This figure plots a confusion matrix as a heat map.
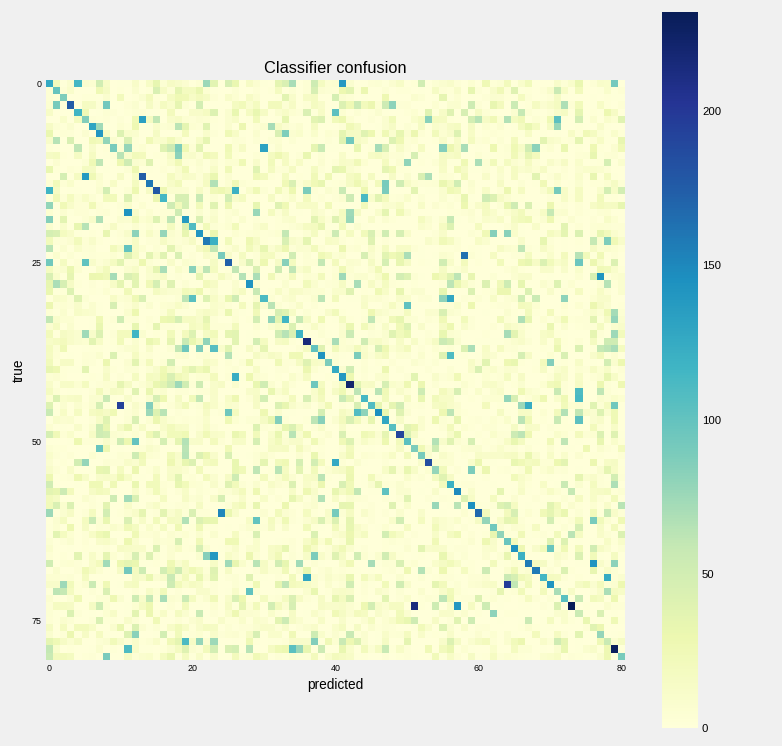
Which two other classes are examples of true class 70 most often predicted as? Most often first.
64, 2
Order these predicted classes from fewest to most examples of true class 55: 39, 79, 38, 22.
39, 22, 79, 38
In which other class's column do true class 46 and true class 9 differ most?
30
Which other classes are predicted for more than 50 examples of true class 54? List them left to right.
29, 32, 59
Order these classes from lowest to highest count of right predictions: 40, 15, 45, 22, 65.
45, 40, 65, 22, 15
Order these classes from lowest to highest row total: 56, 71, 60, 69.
71, 56, 69, 60
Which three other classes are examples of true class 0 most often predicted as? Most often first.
41, 4, 79
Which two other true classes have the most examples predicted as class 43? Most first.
46, 38
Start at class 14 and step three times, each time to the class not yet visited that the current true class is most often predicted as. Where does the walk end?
62
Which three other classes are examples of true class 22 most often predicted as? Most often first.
23, 78, 76
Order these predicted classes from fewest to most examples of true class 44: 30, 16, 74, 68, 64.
68, 16, 30, 64, 74
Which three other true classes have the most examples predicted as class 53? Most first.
5, 13, 4
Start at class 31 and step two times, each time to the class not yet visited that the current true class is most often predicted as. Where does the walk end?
12
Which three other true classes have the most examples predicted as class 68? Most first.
9, 30, 13
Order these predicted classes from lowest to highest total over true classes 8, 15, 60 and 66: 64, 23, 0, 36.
64, 36, 23, 0
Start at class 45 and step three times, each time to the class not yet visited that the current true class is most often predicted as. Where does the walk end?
11
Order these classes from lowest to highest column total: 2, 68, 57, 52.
68, 52, 2, 57
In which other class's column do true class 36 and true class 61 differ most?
76
